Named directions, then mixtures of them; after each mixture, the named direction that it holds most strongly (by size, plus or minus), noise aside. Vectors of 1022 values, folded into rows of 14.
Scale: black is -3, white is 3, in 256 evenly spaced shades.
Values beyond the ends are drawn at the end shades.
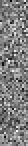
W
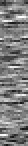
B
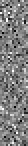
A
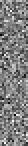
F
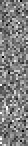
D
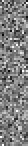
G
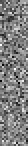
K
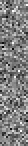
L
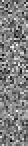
G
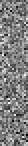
F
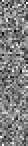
G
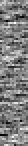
B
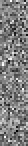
W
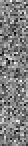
W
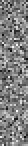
G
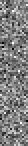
L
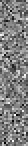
F
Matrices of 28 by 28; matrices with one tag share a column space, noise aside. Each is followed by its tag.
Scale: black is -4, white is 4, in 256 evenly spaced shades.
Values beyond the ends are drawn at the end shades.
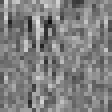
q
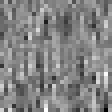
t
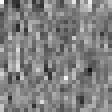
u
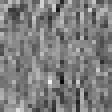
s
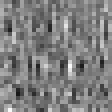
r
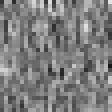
u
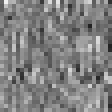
u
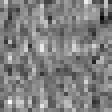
q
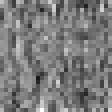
s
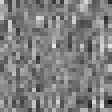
q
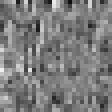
u
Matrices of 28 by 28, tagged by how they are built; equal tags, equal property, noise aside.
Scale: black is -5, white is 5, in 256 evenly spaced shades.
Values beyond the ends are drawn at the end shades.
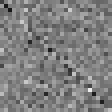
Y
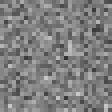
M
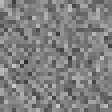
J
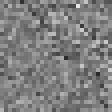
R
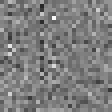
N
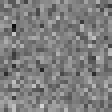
N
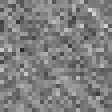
J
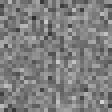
M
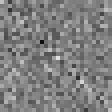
Y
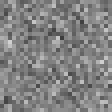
M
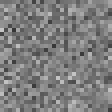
M
